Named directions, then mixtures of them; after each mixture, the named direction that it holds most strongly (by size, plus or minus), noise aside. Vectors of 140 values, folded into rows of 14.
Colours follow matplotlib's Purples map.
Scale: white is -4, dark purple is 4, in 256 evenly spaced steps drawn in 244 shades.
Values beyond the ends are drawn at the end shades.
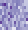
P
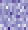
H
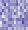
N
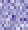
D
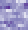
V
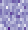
H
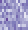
V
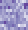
V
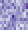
D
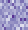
D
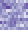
V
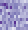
P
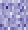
H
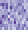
P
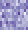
N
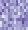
N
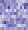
V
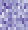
N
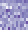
P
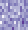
N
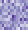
D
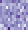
H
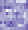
V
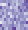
P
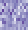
N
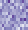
D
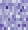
H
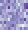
D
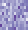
P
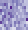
P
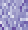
P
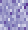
H
